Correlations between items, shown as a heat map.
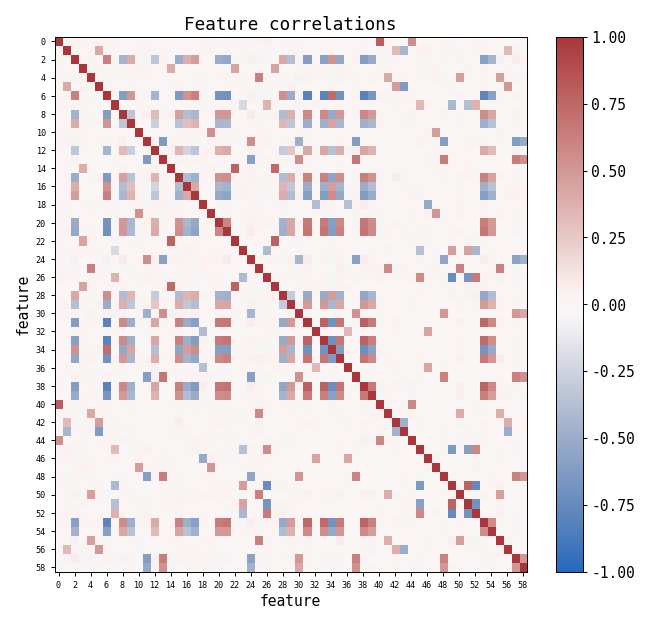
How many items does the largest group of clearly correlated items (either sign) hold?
20
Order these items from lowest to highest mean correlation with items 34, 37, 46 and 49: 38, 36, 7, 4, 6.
38, 7, 4, 36, 6
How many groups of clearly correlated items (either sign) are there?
9
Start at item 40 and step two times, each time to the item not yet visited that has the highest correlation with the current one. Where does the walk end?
44
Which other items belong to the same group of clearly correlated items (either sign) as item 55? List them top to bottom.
4, 25, 41, 50
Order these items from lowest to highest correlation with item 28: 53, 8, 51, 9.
53, 8, 51, 9
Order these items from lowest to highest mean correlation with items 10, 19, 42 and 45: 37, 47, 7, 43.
43, 37, 7, 47
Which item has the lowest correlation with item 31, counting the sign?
6
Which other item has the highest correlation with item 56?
5
